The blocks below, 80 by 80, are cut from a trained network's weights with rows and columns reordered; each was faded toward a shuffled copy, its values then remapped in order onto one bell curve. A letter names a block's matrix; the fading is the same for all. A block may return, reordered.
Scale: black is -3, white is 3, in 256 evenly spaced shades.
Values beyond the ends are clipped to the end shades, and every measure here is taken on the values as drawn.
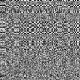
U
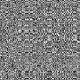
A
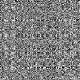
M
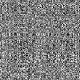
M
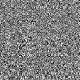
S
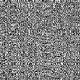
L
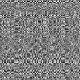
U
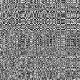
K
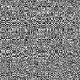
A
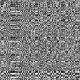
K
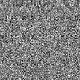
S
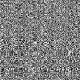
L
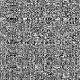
M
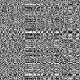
K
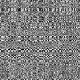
U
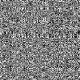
M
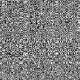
M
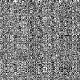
M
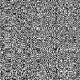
L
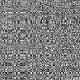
A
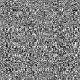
L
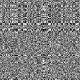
A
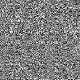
S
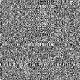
L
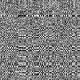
U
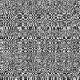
U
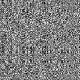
S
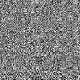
S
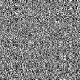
S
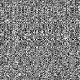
M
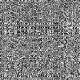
M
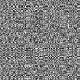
A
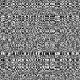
K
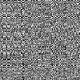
A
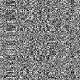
L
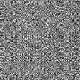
M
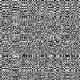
U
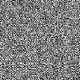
S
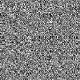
S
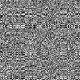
A
